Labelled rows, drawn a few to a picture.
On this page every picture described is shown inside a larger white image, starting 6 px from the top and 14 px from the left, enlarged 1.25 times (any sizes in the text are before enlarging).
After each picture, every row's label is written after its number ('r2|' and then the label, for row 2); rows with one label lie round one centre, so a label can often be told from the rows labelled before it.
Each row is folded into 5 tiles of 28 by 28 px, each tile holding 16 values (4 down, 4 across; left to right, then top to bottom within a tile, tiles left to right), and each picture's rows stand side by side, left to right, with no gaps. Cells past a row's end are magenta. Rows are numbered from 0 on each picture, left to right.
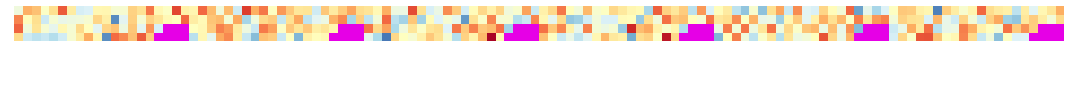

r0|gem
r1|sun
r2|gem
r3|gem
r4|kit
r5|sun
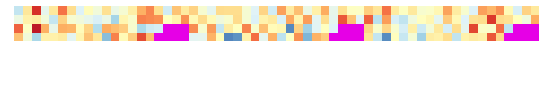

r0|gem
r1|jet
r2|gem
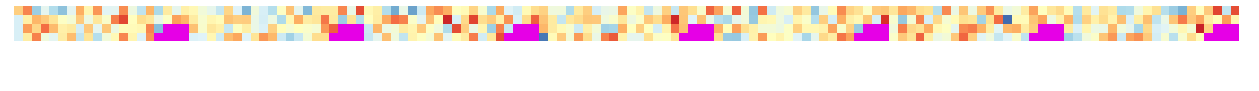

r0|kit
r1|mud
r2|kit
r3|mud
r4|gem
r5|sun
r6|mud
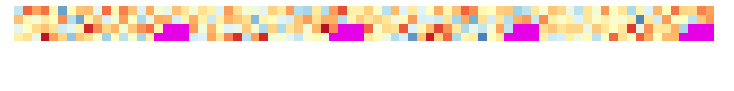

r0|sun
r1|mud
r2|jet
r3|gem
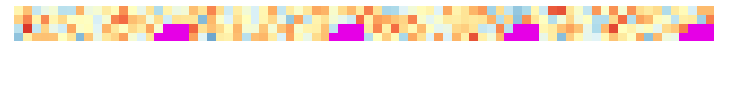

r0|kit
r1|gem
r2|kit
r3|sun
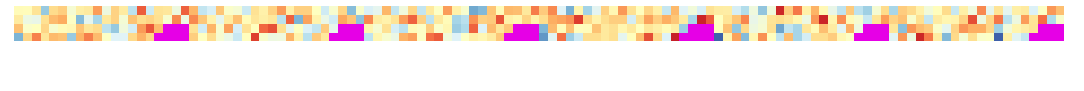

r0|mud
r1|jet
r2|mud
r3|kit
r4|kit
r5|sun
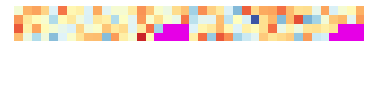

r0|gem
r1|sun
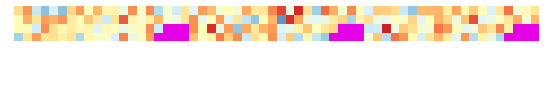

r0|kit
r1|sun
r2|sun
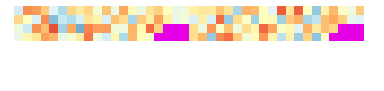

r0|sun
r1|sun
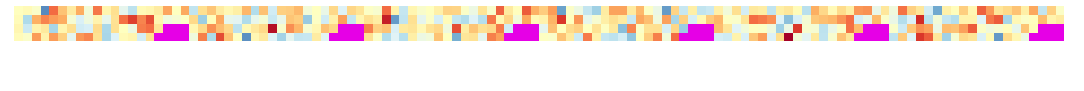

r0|mud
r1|sun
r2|gem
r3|kit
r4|mud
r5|sun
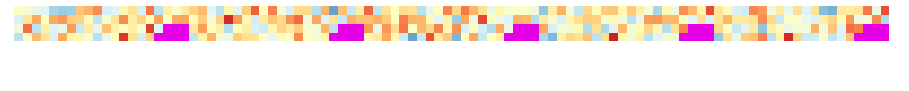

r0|kit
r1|kit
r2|jet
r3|mud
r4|mud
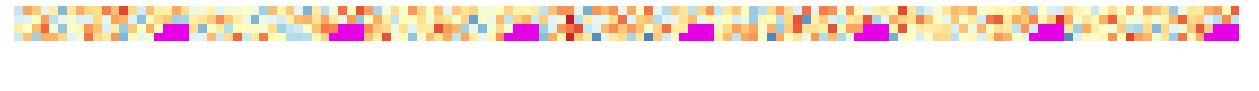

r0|sun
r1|mud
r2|jet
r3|sun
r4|sun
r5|kit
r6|mud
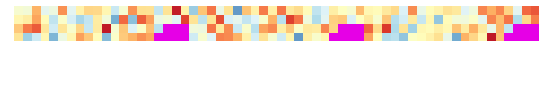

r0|gem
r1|sun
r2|gem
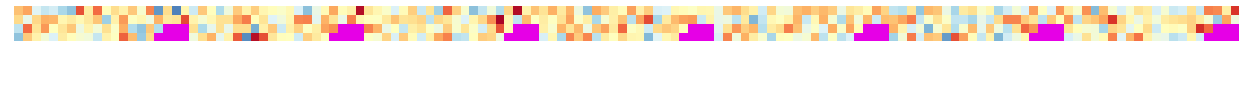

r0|kit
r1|mud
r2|mud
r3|sun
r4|sun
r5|mud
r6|mud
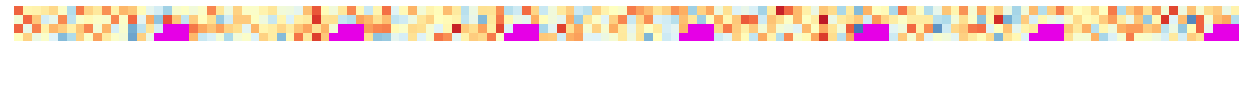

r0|jet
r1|gem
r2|gem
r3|sun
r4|kit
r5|sun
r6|jet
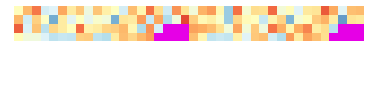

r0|gem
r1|gem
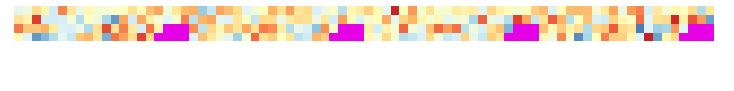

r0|gem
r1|jet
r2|jet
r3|jet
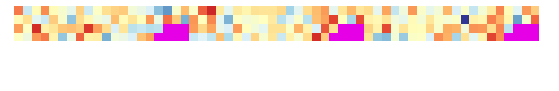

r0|jet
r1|gem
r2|gem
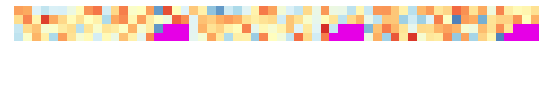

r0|kit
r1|kit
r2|sun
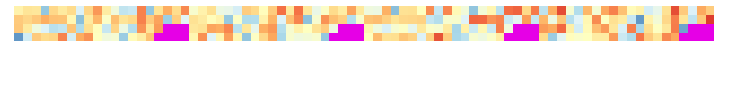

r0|mud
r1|sun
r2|mud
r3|gem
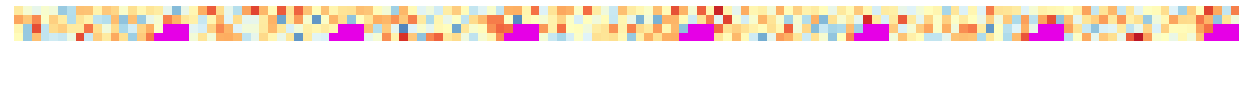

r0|jet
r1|sun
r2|mud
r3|gem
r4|jet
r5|jet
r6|mud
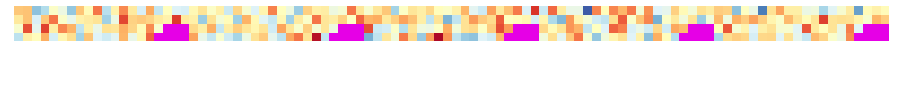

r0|kit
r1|gem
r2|mud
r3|sun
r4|kit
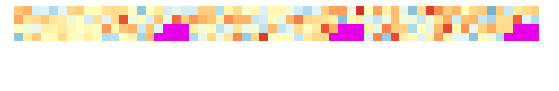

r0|kit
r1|mud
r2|sun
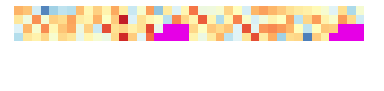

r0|kit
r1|jet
